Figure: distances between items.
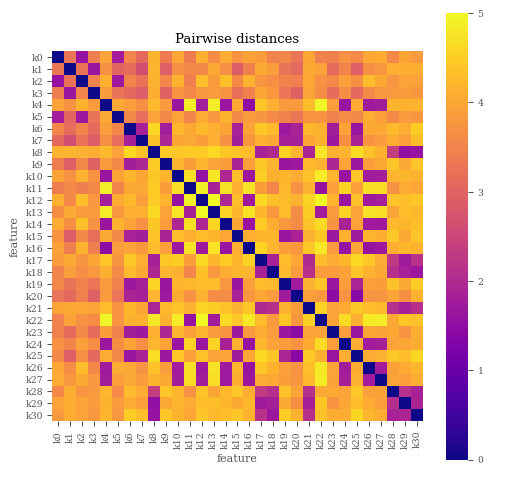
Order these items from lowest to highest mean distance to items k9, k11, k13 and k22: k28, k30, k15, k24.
k15, k28, k30, k24
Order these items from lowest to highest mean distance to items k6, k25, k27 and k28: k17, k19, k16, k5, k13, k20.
k20, k19, k16, k5, k17, k13
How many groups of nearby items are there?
6
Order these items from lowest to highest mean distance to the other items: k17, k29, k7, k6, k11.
k7, k6, k29, k17, k11
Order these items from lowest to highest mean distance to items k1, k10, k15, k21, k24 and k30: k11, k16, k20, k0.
k16, k20, k0, k11
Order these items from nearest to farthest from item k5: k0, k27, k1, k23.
k0, k1, k23, k27
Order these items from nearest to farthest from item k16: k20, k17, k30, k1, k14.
k14, k1, k20, k30, k17
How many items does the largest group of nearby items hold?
8
